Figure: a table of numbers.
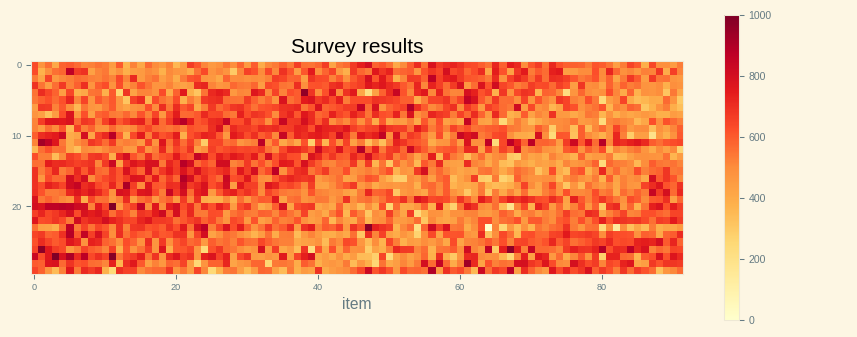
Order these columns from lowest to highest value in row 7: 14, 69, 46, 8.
8, 14, 69, 46
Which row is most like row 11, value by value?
26
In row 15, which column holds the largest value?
34
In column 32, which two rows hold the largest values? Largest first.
11, 26
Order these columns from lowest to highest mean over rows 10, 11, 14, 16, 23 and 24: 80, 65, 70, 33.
80, 65, 70, 33
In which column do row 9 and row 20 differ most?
5
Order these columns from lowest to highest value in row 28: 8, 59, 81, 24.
59, 24, 8, 81
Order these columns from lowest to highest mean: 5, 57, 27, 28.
28, 57, 27, 5
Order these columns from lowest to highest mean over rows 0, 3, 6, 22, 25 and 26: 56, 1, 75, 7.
56, 7, 75, 1
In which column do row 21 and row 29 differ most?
47
